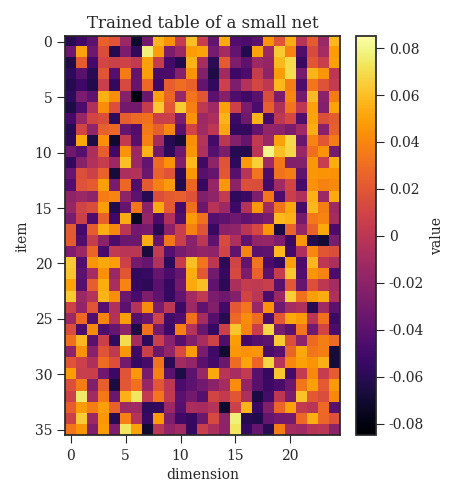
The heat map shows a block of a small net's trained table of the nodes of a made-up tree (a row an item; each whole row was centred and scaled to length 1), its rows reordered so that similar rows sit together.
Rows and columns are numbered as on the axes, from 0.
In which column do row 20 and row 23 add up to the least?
9
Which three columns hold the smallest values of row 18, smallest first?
23, 22, 20
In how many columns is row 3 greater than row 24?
13
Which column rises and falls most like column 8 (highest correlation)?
24
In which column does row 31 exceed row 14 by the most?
15
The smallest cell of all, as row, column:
5, 6
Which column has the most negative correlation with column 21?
11
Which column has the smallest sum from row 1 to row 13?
0
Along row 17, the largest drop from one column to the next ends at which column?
19
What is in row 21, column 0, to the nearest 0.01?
0.06
